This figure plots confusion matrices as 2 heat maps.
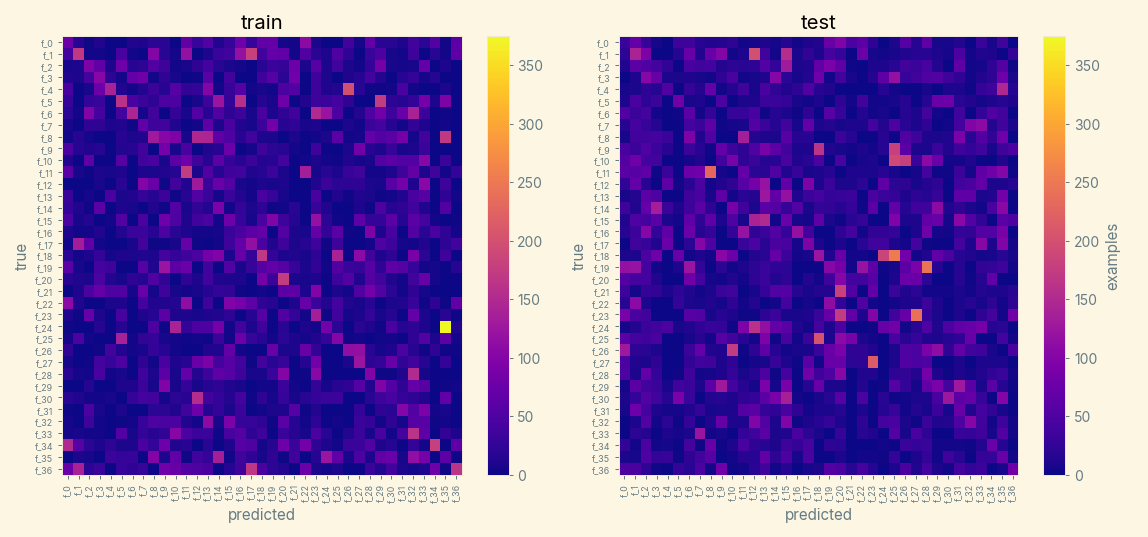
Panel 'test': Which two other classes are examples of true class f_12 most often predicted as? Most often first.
f_13, f_17
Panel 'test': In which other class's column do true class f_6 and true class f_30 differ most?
f_15
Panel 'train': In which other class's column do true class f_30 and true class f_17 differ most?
f_12
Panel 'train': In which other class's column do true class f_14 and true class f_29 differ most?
f_9
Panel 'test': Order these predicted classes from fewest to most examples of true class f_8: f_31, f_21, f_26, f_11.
f_21, f_26, f_31, f_11
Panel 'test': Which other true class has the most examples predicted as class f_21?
f_25
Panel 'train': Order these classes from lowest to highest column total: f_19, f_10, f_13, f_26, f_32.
f_26, f_19, f_10, f_13, f_32
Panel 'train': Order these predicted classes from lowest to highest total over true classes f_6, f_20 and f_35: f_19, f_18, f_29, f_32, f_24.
f_19, f_18, f_29, f_24, f_32
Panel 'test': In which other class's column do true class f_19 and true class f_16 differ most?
f_28
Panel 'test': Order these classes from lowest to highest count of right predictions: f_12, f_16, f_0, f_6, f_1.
f_0, f_6, f_12, f_16, f_1
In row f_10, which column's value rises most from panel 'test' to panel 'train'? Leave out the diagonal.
f_33
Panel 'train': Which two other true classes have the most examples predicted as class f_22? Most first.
f_11, f_0
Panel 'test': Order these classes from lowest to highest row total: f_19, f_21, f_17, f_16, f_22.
f_22, f_21, f_17, f_16, f_19
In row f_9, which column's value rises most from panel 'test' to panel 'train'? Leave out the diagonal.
f_27
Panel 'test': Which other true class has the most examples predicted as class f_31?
f_29
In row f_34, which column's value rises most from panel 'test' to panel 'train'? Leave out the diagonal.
f_0
